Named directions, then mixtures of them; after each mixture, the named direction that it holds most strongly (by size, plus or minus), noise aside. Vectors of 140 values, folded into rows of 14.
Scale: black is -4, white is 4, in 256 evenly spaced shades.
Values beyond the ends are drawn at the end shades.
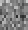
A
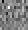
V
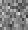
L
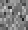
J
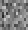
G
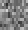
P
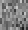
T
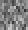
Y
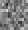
P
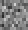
G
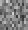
A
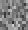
Y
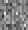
G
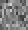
J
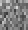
A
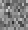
P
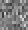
G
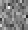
L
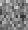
A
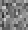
G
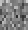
A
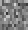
G
